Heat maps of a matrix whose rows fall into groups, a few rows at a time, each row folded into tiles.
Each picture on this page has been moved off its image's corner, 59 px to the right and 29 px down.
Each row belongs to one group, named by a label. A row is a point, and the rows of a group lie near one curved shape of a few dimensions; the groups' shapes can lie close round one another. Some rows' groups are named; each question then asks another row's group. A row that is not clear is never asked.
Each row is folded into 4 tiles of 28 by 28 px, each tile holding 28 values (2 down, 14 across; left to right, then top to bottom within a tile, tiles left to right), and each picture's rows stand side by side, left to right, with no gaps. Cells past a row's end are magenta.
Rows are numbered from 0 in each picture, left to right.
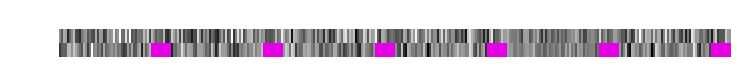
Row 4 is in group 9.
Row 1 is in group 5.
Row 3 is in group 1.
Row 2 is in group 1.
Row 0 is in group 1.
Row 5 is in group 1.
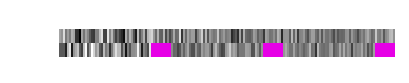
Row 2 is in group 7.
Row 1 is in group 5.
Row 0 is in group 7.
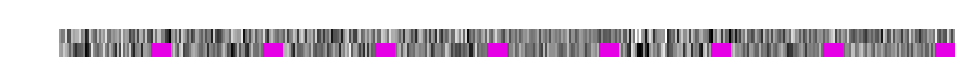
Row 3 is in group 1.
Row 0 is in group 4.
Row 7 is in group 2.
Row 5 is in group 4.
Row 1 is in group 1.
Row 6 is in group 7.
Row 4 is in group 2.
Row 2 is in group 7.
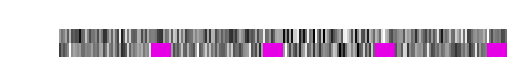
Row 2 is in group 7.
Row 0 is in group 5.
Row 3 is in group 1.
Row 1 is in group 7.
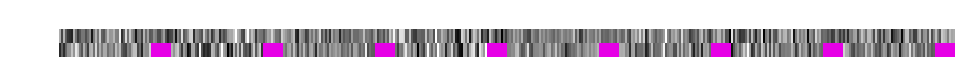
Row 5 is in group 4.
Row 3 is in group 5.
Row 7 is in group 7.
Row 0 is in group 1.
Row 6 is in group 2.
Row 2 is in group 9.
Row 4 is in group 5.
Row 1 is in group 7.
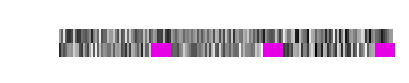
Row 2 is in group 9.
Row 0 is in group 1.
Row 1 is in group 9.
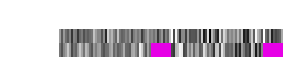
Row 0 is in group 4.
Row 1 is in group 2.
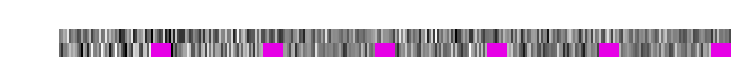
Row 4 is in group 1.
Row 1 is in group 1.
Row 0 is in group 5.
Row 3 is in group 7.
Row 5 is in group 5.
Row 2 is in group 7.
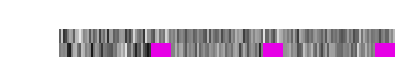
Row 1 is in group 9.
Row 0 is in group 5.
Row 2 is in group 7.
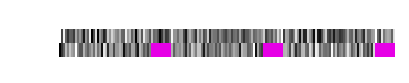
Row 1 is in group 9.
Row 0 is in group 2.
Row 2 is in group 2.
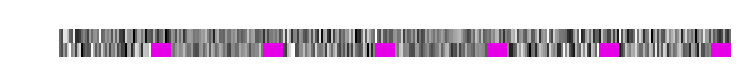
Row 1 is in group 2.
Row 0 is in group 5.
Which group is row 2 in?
2
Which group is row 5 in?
2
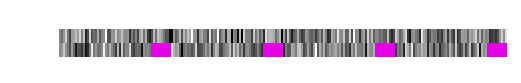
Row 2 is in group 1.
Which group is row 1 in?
5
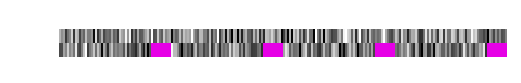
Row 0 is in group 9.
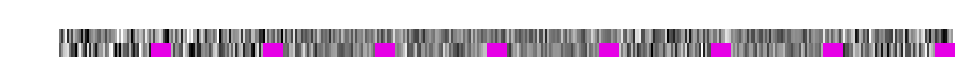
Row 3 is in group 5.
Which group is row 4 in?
2
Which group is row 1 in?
4
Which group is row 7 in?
9
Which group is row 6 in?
2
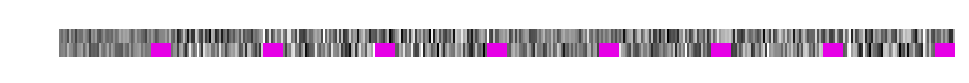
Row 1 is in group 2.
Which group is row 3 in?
9
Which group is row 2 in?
5
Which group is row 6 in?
1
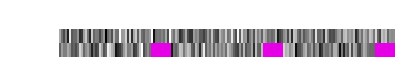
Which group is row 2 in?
1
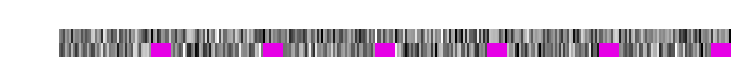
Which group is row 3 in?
5
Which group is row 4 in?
1
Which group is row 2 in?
2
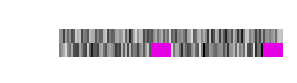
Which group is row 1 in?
1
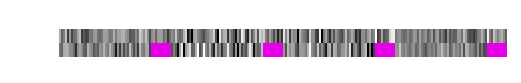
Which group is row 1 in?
7
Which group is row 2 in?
9
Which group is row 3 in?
9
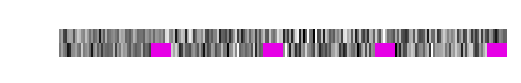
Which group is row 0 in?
5
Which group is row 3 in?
1
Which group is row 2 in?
7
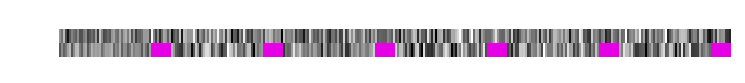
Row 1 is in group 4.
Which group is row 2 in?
5
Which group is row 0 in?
2
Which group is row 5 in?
4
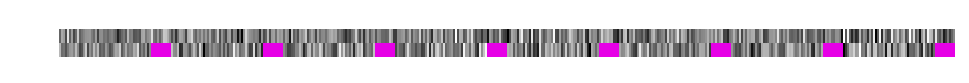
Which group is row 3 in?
9
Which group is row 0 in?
7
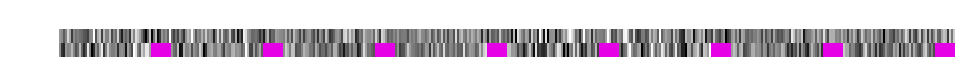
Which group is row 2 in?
1
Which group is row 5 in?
5
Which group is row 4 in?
7
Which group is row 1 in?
1
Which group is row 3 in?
9
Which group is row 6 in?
1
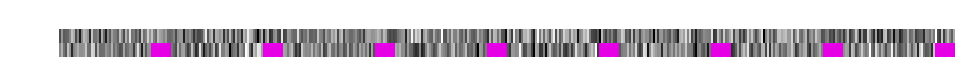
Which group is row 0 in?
7
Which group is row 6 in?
2
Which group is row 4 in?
2
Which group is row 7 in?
2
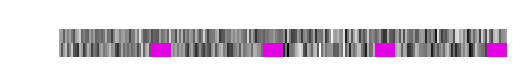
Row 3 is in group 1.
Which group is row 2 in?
1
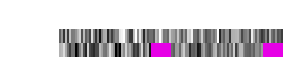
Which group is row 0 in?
7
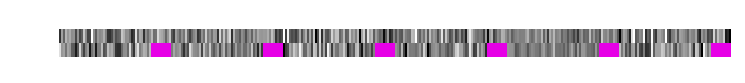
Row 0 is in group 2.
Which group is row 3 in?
1
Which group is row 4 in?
5
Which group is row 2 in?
2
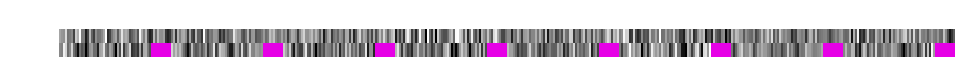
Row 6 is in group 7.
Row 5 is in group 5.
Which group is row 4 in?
1
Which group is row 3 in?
7
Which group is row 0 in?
4
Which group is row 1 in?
2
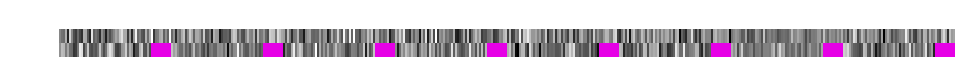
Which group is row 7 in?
1
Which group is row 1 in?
7
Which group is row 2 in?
1
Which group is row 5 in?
4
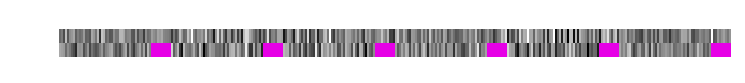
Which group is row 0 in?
7
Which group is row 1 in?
1
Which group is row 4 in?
5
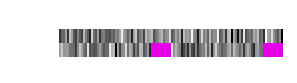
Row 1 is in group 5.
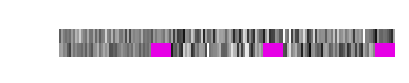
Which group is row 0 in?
5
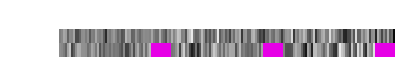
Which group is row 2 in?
5
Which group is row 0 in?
7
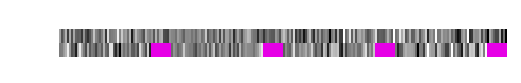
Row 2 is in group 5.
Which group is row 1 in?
9
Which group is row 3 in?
5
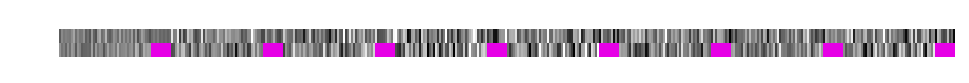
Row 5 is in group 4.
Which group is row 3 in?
9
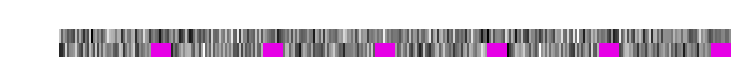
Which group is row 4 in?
1
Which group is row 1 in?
1
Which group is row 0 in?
2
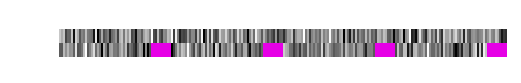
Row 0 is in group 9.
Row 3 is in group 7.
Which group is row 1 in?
2
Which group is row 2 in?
5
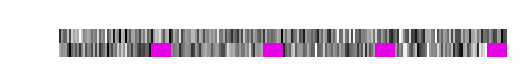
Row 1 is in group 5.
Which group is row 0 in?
5
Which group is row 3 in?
5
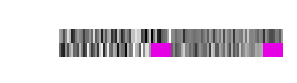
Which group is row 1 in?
9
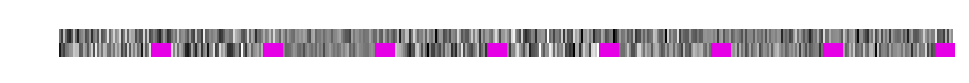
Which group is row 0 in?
1
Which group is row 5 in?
4
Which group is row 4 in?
5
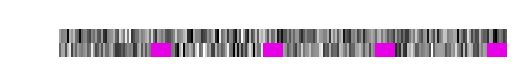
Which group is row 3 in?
1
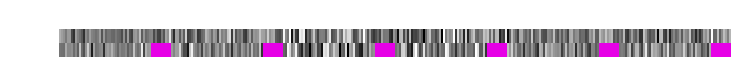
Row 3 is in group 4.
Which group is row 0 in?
9
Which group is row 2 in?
4
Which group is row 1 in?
4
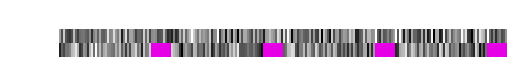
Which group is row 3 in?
2
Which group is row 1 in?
5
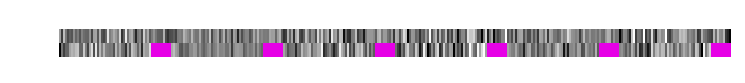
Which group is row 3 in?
9
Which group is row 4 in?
7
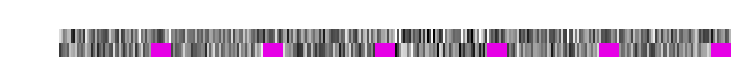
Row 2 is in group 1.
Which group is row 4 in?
5
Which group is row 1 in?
9
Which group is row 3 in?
2
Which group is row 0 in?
9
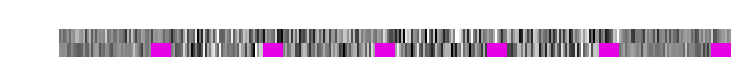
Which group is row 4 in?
9
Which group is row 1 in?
9
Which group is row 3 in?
7
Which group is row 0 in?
5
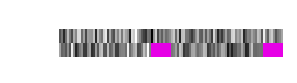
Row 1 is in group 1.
